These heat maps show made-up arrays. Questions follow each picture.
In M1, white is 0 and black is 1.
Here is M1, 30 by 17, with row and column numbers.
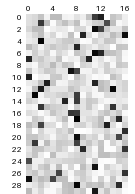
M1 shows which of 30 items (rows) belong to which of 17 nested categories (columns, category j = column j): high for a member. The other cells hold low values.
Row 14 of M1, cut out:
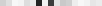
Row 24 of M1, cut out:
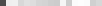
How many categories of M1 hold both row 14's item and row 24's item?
0
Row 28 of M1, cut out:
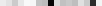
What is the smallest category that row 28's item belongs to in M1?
15
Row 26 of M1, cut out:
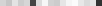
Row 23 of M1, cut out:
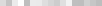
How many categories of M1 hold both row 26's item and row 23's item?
0
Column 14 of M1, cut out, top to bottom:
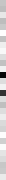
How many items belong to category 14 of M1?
2
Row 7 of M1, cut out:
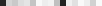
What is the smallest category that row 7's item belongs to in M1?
10
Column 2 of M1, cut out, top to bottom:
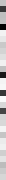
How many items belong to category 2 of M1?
5
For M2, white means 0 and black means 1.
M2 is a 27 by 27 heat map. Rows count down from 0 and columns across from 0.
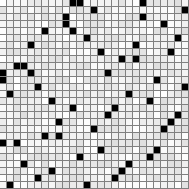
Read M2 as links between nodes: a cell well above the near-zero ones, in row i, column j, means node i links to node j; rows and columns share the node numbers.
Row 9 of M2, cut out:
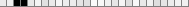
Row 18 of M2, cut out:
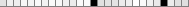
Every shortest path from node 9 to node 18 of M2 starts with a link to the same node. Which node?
node 3
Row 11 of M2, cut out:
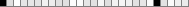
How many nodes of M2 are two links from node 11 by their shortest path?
3
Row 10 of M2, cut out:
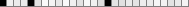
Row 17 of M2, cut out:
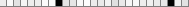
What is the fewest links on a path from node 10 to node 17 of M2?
5
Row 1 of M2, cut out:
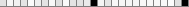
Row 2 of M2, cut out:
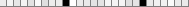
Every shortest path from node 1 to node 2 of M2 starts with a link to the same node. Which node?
node 13
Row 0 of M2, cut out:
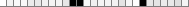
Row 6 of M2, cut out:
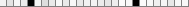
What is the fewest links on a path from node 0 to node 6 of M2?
3
